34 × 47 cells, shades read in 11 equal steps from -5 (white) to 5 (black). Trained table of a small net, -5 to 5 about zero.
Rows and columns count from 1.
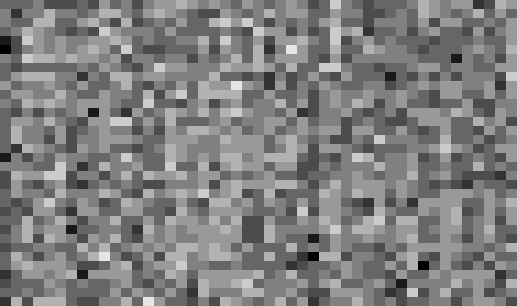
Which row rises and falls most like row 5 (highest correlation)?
6
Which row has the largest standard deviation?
29
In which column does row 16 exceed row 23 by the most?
5
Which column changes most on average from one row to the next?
12
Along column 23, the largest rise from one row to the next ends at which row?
4
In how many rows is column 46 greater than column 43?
11
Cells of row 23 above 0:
20
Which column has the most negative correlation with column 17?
26
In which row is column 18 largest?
33
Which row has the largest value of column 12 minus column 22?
13
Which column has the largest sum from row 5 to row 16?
1
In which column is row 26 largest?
7
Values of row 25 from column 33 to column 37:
0 -2 -3 1 -2
